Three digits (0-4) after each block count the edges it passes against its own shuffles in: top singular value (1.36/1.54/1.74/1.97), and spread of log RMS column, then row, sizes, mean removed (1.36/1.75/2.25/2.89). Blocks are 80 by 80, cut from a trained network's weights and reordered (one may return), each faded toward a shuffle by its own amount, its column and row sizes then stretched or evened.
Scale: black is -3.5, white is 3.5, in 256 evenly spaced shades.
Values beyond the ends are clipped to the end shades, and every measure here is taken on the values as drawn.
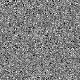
2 0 2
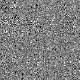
0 3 2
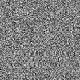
4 0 0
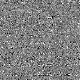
1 1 3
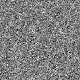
1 0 0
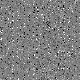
0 3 0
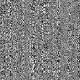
3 4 1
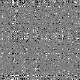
4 3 3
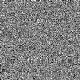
3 0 1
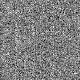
1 1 1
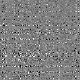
0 3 4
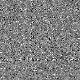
1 1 3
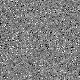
1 0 1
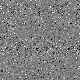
0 0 2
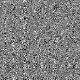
2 3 2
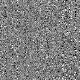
1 3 0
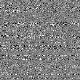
2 1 4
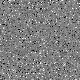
0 0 1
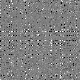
3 3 3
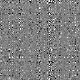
1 4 3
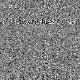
0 2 3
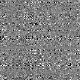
1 3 4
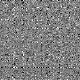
2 3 3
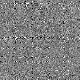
1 2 3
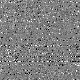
2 1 3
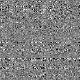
1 2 4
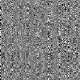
4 4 0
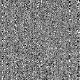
2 3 1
